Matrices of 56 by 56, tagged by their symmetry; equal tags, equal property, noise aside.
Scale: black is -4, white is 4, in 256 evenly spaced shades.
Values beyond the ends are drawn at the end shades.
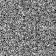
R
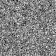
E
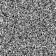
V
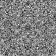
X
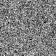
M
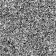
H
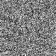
V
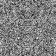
X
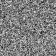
V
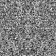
X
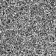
E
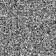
M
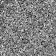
E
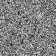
H
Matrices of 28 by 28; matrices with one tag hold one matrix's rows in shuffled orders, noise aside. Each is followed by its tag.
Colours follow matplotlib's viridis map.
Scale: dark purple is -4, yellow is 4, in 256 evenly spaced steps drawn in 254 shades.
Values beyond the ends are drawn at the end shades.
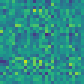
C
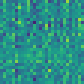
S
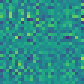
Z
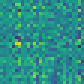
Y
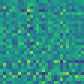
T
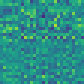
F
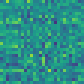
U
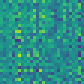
Y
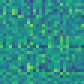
T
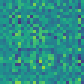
Y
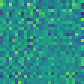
Z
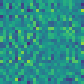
Z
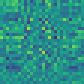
U
